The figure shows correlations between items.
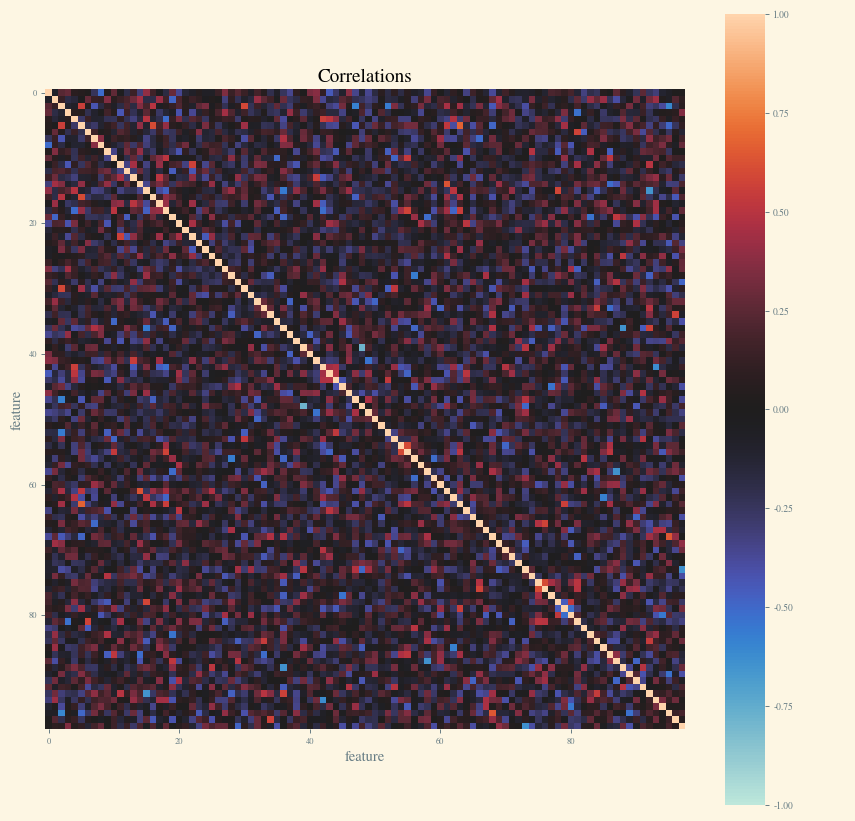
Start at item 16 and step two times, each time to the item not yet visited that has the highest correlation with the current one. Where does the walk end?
63
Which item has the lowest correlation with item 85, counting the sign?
62
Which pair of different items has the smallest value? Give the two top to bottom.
39, 48
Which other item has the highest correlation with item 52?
44
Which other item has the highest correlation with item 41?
13
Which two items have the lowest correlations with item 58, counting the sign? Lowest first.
87, 19
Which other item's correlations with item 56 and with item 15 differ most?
28
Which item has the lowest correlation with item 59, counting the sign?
56
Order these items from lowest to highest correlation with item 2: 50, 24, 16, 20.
50, 20, 24, 16
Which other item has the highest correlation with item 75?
76
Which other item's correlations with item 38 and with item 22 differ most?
11
